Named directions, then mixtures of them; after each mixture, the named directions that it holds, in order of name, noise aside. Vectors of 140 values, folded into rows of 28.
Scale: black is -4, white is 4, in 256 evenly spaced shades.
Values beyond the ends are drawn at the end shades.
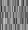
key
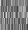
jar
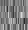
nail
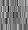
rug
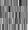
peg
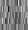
jar, peg, rug.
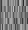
key.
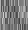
jar, rug.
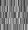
jar, nail, rug.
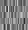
key, nail, rug.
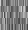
jar.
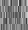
key, peg, rug.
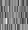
key, rug.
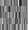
peg.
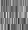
jar, nail.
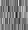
jar, peg, rug.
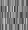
jar, key, nail.
